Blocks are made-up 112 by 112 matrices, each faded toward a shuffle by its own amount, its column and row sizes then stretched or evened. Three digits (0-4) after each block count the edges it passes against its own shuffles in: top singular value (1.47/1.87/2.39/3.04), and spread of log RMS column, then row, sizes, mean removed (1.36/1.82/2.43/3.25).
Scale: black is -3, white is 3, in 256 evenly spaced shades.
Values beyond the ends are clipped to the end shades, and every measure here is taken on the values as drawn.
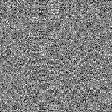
3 0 1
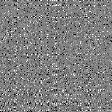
3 3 3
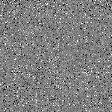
0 1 2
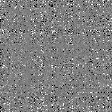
0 3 3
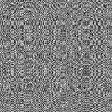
4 3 0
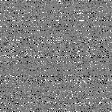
0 1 4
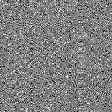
3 0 0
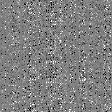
1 4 1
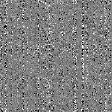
2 4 2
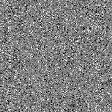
2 1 0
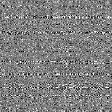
3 1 4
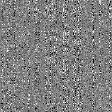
1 4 1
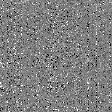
0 3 1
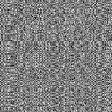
4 3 1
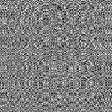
4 1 3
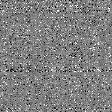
1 2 3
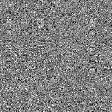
2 1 2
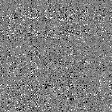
0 3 3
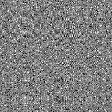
3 1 0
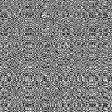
4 1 3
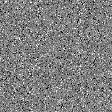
1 1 0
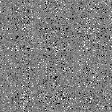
0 3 3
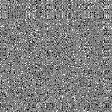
3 2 0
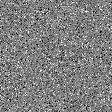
0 0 0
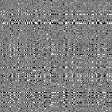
4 3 4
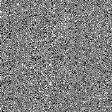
0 3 1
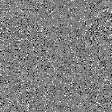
1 3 1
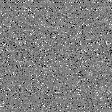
0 0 3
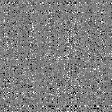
2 3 3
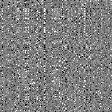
3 3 1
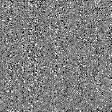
0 3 1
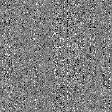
1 4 1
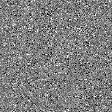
0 2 3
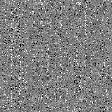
2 3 0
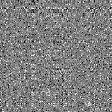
3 1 2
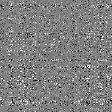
1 3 4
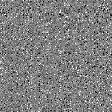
2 2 1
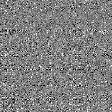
2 2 3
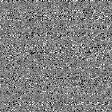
1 1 4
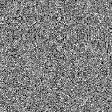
2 1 0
